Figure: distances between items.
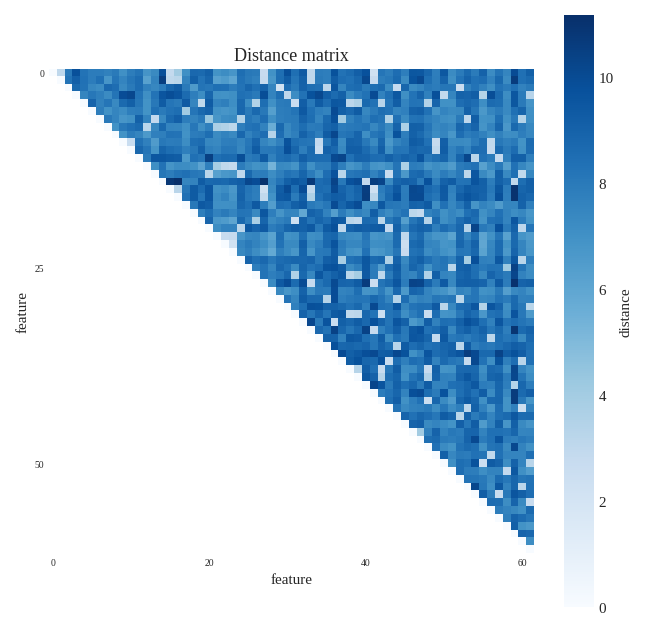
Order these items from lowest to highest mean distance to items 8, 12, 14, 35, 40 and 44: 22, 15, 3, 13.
22, 13, 3, 15
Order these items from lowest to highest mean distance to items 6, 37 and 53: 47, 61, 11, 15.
61, 47, 15, 11
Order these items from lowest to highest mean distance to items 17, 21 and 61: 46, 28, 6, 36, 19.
28, 6, 19, 46, 36
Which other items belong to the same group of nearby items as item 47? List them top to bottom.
18, 46
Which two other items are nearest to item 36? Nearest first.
32, 18
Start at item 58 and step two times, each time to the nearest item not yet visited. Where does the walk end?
25
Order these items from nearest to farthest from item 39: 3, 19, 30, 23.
19, 23, 3, 30
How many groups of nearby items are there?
14
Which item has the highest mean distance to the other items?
36
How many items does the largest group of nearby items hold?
8
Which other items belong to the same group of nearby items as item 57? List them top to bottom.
11, 54
